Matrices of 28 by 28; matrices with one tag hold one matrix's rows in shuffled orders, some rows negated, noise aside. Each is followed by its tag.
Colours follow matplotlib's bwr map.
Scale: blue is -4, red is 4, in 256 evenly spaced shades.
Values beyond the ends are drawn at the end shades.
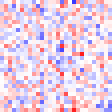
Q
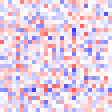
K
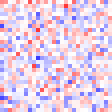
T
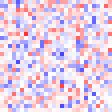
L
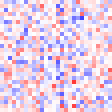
Q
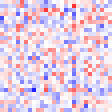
K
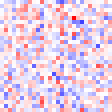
Q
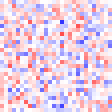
L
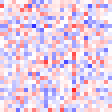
K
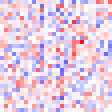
Q
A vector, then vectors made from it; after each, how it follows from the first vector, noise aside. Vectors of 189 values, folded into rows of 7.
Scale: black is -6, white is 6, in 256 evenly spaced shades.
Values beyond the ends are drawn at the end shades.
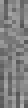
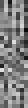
reversed, scaled up.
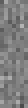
negated, partly zeroed.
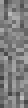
copied.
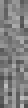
copied.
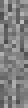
wrapped around.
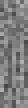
wrapped around.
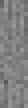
reversed, shrunk.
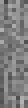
copied.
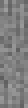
reversed, shrunk.
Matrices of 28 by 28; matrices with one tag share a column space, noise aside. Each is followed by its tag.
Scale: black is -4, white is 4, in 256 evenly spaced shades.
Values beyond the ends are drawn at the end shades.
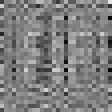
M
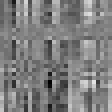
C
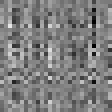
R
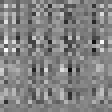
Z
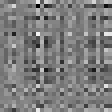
M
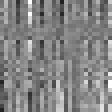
C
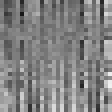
C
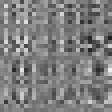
Z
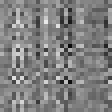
R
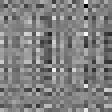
M
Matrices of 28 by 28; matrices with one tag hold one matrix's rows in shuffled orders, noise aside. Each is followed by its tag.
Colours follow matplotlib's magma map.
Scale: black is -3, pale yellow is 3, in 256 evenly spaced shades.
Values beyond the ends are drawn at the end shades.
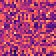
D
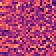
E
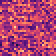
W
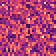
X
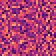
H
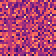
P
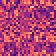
D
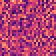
H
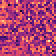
E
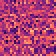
D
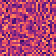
H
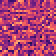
W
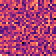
P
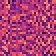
H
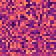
X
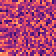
E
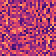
H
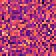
H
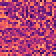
E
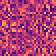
H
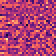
E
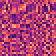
H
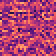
W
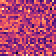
E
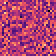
H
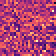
D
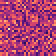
P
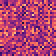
P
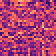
W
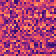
D
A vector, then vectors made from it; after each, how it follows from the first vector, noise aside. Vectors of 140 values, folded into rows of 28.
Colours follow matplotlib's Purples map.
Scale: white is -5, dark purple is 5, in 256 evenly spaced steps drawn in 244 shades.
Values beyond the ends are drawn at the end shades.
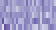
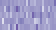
negated, partly zeroed.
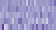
negated, partly zeroed.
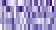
reversed, scaled up.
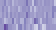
partly zeroed.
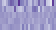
reversed, negated, partly zeroed.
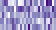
reversed, scaled up.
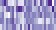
reversed, scaled up.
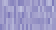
reversed, negated, shrunk.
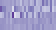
wrapped around, negated, partly zeroed.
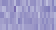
wrapped around, negated, shrunk.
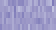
reversed, negated, shrunk.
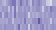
reversed, negated, partly zeroed.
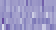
partly zeroed.
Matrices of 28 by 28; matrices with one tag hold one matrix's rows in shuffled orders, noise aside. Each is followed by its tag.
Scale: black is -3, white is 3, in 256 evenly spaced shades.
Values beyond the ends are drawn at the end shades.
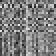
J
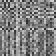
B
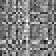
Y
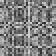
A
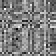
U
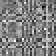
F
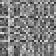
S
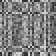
U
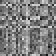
Y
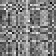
Y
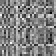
B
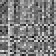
S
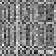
B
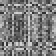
A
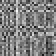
B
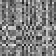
F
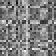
Y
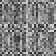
J
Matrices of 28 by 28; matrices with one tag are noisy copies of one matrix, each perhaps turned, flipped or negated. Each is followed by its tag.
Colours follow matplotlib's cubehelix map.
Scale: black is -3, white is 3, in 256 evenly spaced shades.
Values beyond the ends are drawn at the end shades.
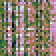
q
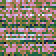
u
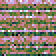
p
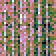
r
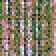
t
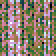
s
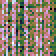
q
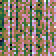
p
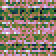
s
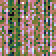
s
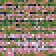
r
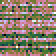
r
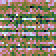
t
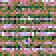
t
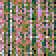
p
